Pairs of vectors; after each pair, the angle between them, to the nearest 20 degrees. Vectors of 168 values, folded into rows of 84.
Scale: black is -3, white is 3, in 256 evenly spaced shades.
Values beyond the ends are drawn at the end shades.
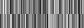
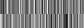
120 degrees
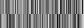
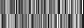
160 degrees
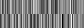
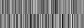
20 degrees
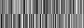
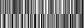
140 degrees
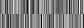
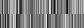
80 degrees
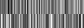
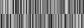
140 degrees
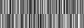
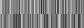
140 degrees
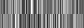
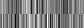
140 degrees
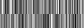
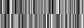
40 degrees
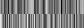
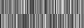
120 degrees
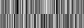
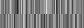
20 degrees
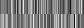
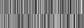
40 degrees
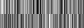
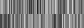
60 degrees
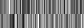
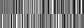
100 degrees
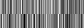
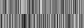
60 degrees
